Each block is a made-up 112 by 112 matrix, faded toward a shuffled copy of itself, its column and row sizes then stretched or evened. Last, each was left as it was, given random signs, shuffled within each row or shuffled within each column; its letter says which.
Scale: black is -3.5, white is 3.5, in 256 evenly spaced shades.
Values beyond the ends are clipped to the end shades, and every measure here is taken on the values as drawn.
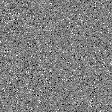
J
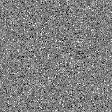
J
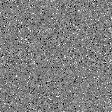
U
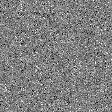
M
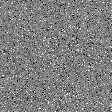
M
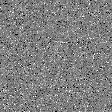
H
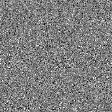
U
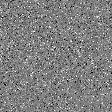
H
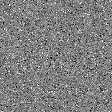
H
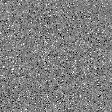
J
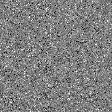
J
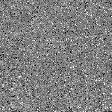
J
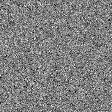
H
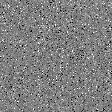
M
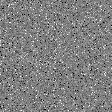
M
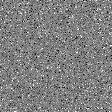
H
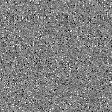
J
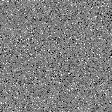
H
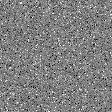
M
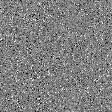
M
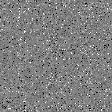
J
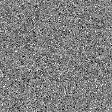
U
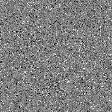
J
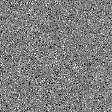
U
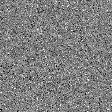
M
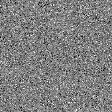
M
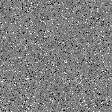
U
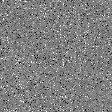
U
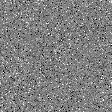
M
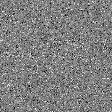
H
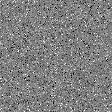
M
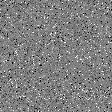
H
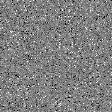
J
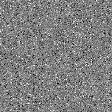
J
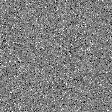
M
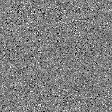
J
